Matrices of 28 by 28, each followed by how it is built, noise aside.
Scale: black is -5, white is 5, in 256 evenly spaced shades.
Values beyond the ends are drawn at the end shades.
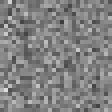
repeating rows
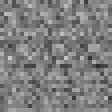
repeating columns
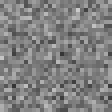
repeating columns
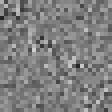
block diagonal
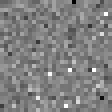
sparse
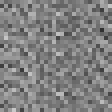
repeating rows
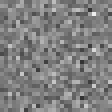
repeating rows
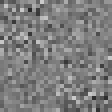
block diagonal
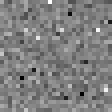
sparse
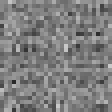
blocks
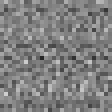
repeating columns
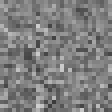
low rank
